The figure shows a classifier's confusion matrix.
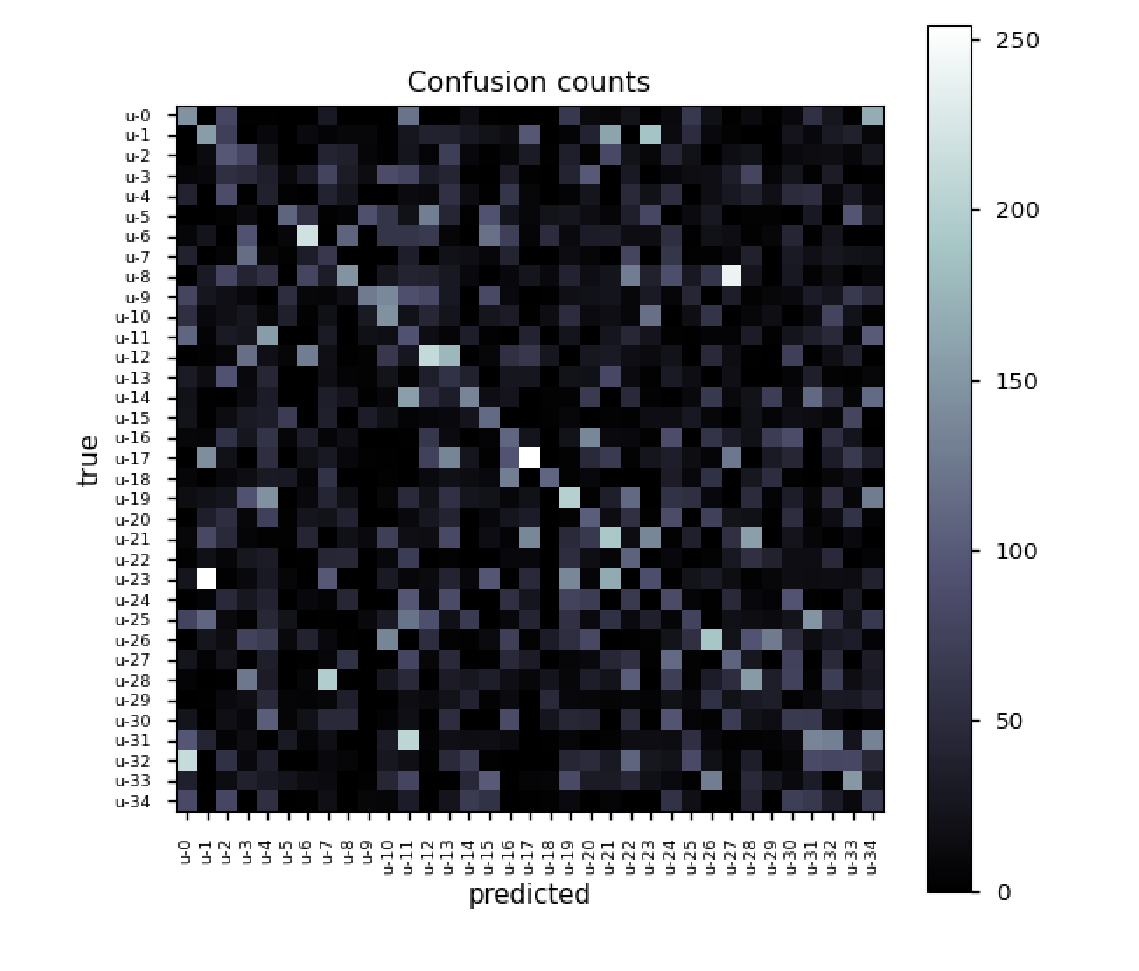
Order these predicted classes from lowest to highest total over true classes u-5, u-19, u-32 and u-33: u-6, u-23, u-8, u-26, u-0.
u-8, u-6, u-23, u-26, u-0
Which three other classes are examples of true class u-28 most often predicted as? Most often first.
u-7, u-3, u-22
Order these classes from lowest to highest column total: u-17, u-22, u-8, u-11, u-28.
u-8, u-17, u-28, u-22, u-11
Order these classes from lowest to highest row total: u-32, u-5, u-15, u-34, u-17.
u-15, u-34, u-5, u-32, u-17
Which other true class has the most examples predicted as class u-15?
u-6
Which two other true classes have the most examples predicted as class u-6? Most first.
u-12, u-8
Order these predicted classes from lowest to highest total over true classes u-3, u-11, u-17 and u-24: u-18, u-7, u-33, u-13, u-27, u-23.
u-18, u-23, u-33, u-7, u-27, u-13
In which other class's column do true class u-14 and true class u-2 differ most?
u-11
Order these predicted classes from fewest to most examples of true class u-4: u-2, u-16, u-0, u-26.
u-26, u-0, u-16, u-2
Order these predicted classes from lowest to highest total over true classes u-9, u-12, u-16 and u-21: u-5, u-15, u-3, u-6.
u-5, u-15, u-3, u-6
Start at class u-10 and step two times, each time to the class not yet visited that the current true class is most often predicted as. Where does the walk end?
u-1
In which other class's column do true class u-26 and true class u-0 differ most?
u-34
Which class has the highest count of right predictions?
u-17
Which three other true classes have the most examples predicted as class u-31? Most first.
u-25, u-14, u-32
